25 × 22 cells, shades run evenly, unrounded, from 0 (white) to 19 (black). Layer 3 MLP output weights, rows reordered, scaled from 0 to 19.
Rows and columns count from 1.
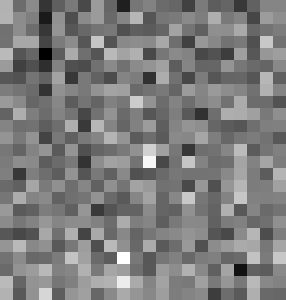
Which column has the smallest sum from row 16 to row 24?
10
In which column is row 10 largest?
16
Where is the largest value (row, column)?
5, 4
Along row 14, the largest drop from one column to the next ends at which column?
12
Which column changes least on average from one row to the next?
14
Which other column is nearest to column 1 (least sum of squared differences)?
11
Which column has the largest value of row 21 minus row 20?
8
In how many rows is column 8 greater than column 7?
10
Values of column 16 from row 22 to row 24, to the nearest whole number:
10 9 7
